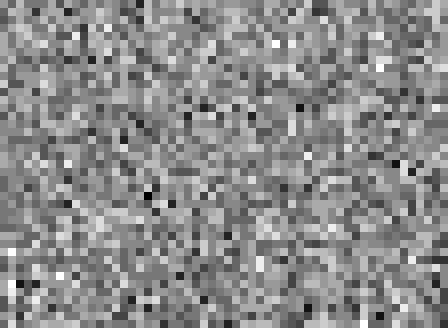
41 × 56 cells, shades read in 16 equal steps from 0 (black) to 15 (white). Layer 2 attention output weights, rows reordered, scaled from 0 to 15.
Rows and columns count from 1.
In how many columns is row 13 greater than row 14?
25
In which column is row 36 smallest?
3
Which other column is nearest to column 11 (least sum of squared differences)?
43
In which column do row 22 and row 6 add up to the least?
52
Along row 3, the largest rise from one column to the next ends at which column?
19
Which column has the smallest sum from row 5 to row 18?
18
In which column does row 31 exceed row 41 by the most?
29
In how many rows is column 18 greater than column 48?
15
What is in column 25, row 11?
9
